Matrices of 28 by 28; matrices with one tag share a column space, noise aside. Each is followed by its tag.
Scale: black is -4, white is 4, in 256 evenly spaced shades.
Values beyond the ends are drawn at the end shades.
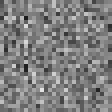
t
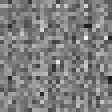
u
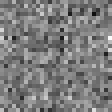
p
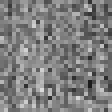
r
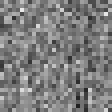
t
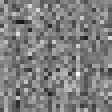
r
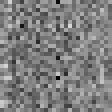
u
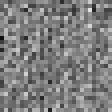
p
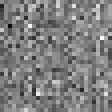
r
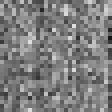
p
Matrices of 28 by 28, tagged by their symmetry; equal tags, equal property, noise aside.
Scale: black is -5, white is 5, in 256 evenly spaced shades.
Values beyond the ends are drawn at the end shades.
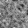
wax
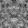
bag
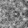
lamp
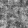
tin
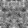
bag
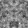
bag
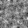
tin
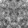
bag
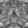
bag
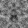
bag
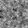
lamp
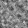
wax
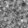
wax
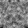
bag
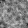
wax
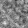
wax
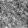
tin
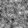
tin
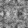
lamp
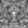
bag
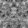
bag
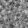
tin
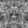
bag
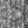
lamp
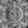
lamp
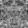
bag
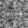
lamp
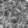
wax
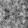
lamp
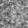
lamp
